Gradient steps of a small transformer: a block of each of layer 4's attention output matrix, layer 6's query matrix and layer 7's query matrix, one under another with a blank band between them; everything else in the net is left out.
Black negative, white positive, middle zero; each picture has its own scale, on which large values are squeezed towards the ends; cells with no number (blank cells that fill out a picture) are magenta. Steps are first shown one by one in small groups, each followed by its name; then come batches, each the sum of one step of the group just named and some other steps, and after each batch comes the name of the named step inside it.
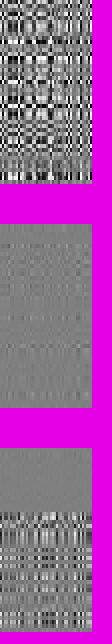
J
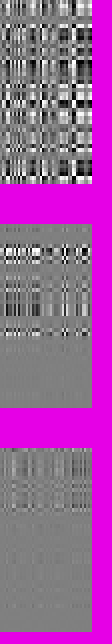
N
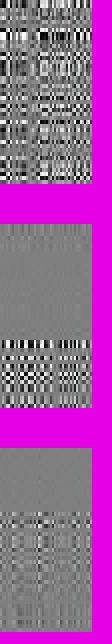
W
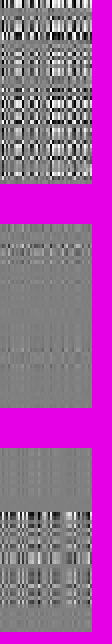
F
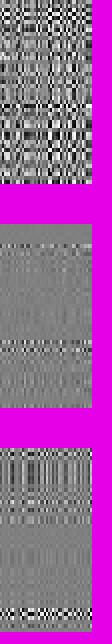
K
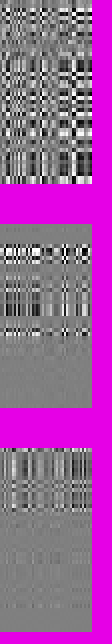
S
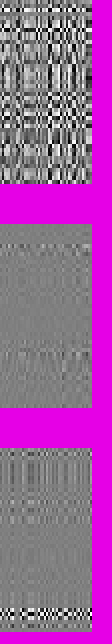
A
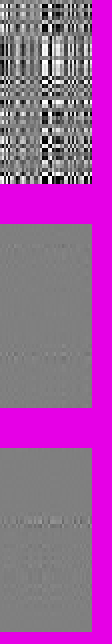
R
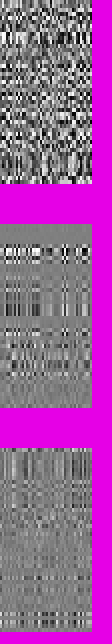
S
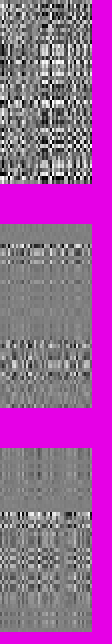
R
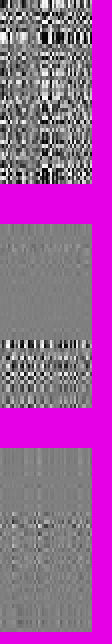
W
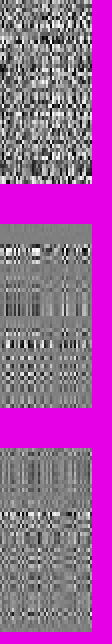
K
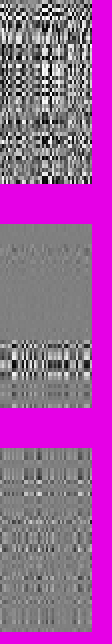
R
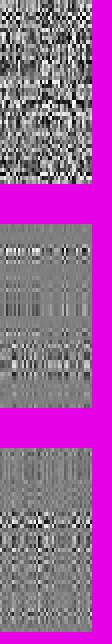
N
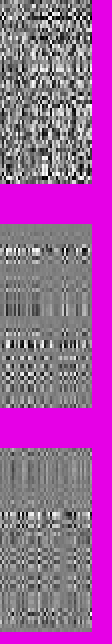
K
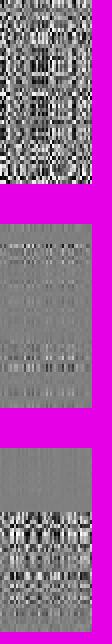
F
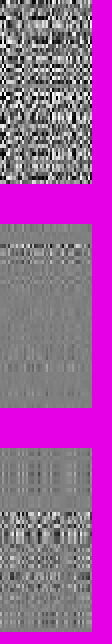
J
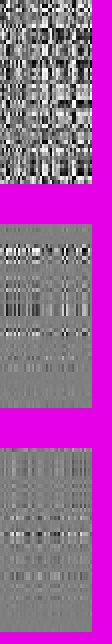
N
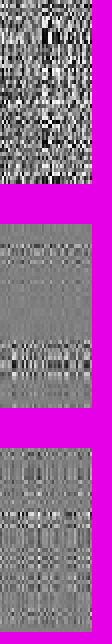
J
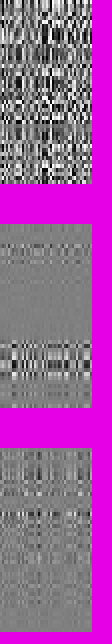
F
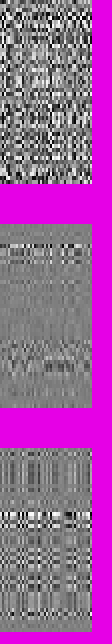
K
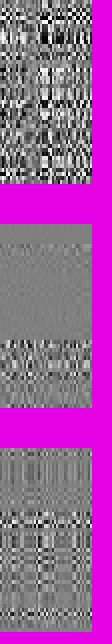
K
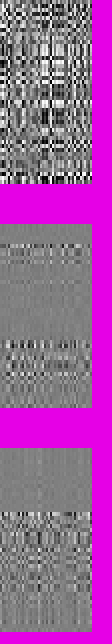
R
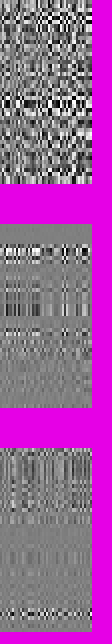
S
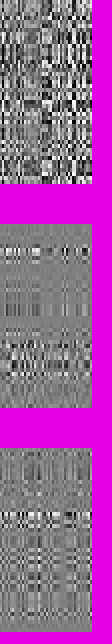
N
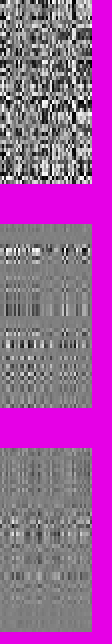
N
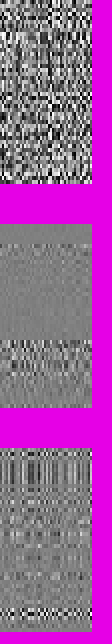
K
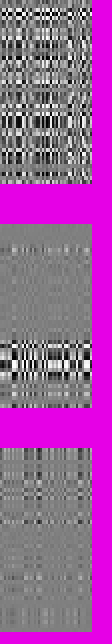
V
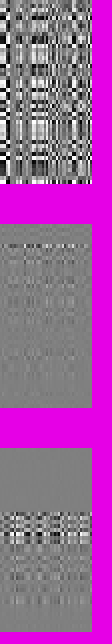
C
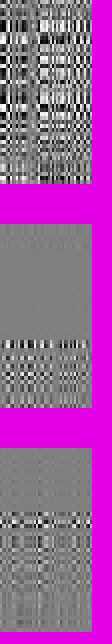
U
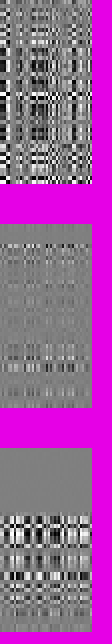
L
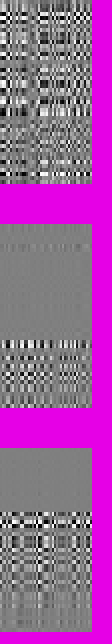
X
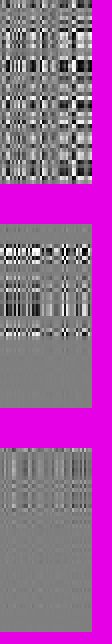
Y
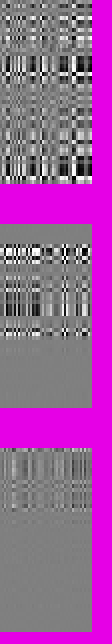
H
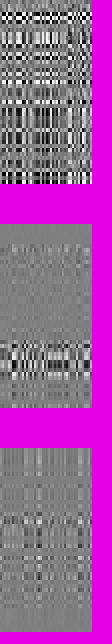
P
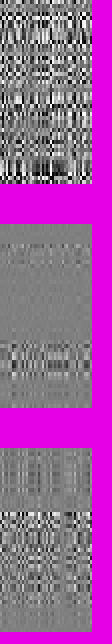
P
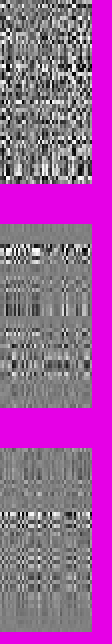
H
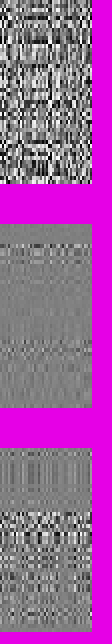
C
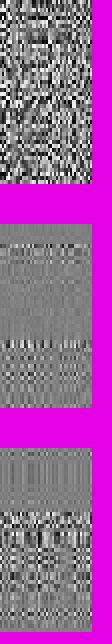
X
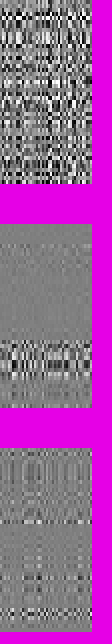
P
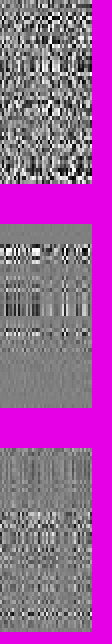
H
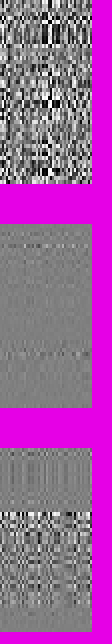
C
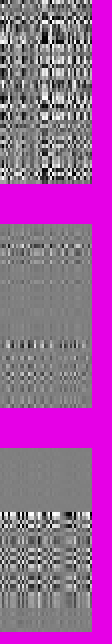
U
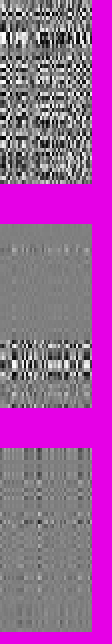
V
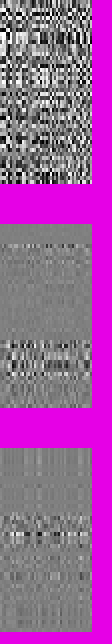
P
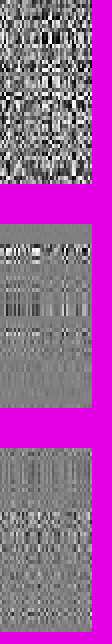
Y
